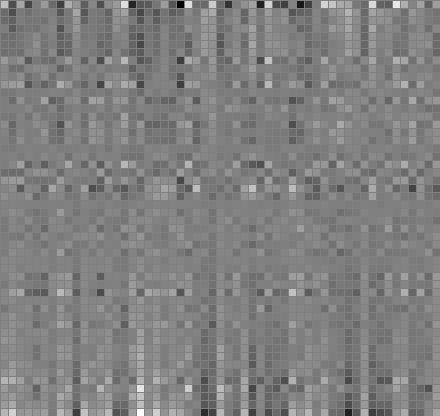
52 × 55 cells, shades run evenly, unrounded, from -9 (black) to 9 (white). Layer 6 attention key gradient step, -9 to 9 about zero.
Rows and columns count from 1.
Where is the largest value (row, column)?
52, 18
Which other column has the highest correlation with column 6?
13
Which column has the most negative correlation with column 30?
31
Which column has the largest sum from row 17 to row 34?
37
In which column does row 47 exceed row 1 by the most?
23
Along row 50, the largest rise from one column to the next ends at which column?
28
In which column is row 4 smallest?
8
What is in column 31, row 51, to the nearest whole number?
2
